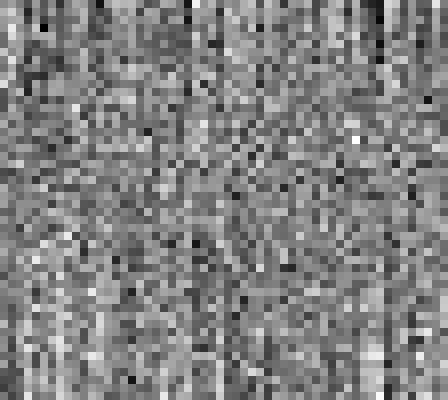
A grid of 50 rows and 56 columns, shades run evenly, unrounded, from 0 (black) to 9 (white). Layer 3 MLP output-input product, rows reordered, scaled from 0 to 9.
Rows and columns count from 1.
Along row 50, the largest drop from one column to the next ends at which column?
49
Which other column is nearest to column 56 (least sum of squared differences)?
18
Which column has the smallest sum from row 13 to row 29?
20
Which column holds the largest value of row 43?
8
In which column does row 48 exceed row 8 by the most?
48
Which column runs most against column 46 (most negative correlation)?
34
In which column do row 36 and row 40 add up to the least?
30
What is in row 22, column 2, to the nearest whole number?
2
